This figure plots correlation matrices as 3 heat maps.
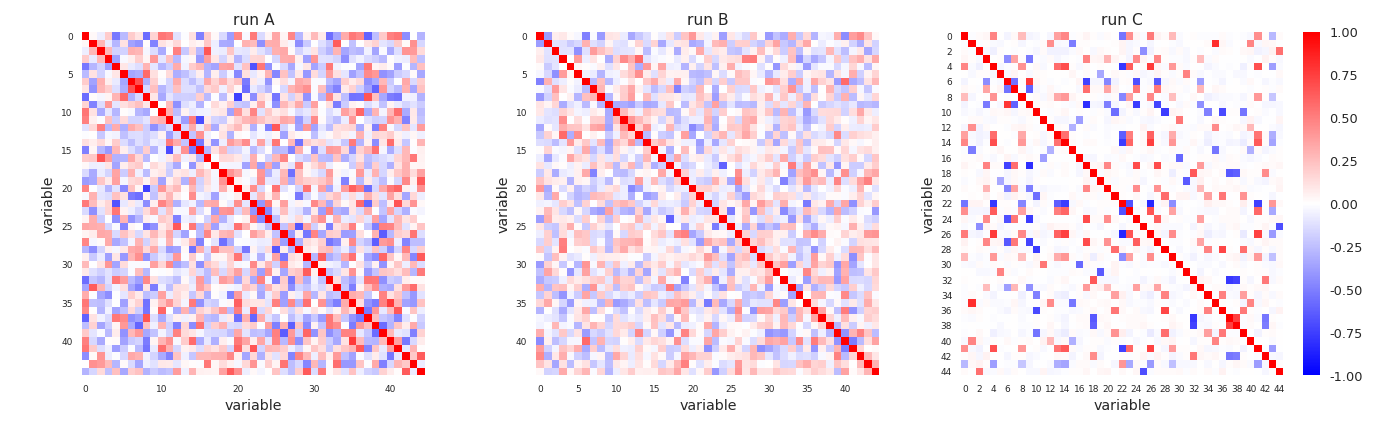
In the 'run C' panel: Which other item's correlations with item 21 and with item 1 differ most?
35
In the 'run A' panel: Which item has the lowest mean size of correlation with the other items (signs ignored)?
13
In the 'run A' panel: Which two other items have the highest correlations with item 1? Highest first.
33, 43
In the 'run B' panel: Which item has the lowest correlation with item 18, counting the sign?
7
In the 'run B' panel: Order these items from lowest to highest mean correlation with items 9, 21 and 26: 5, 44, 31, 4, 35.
4, 5, 44, 31, 35
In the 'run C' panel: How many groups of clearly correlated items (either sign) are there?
8
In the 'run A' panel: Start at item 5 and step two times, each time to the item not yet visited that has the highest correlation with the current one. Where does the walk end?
37
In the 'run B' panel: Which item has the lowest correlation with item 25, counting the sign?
23
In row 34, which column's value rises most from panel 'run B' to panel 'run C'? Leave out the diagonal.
28
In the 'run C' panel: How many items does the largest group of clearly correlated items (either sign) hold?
11
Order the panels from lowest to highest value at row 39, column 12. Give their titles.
run B, run C, run A
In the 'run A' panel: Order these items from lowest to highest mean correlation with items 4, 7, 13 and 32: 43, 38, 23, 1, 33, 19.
1, 43, 33, 38, 19, 23
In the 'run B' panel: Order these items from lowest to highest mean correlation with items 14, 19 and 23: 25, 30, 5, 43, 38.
25, 38, 30, 5, 43
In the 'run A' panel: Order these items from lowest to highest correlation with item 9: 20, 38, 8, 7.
20, 38, 8, 7
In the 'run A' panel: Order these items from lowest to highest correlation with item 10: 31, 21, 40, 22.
31, 21, 40, 22
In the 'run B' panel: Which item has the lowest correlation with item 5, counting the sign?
2
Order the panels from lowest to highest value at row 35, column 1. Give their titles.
run A, run B, run C
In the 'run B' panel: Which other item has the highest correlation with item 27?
3
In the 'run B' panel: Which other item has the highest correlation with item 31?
35
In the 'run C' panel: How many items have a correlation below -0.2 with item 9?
7
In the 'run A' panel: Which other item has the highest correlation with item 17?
28
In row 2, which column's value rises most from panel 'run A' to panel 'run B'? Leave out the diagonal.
38
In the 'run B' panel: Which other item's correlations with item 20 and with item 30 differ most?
0
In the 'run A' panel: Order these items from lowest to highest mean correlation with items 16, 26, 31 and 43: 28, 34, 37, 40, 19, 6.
34, 37, 40, 28, 6, 19
